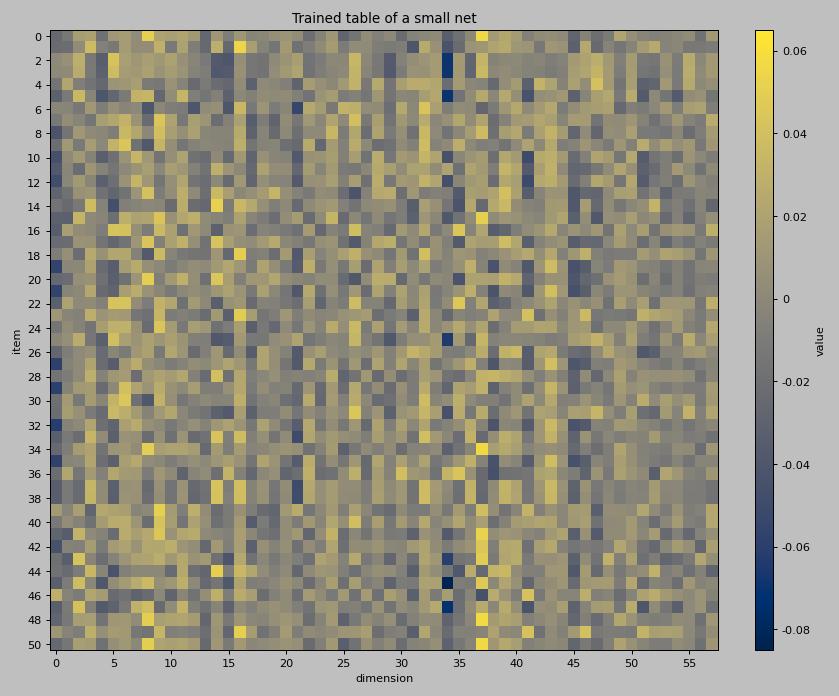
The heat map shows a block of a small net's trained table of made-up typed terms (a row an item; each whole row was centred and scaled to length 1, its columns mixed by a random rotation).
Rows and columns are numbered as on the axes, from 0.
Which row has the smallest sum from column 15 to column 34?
45
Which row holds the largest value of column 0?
46
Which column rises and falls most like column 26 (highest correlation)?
35
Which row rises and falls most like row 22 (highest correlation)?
16
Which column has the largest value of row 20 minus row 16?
14
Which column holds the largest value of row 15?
37
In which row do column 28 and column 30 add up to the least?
28
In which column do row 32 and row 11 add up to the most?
43
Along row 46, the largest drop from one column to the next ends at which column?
42
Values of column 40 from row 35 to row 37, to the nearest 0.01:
0 -0.02 0.02
